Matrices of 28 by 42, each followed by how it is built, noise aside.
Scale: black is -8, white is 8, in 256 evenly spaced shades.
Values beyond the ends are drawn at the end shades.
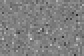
sparse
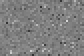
sparse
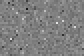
sparse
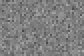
noise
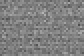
blocks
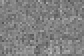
low rank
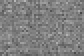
blocks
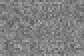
blocks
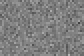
repeating rows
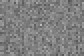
blocks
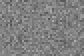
repeating rows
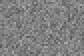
noise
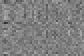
low rank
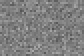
blocks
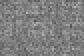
blocks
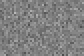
repeating rows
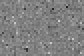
sparse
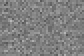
blocks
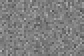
repeating rows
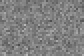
blocks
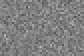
noise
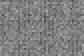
blocks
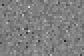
sparse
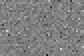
sparse
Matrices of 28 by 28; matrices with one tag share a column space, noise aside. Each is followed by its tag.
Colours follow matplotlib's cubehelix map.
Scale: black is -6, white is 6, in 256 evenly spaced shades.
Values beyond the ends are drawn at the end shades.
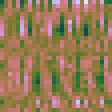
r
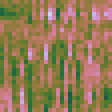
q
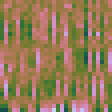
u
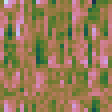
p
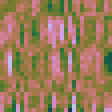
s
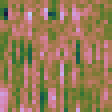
q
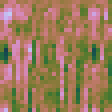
q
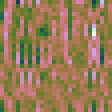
p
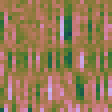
u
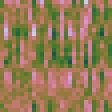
p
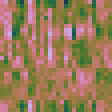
p
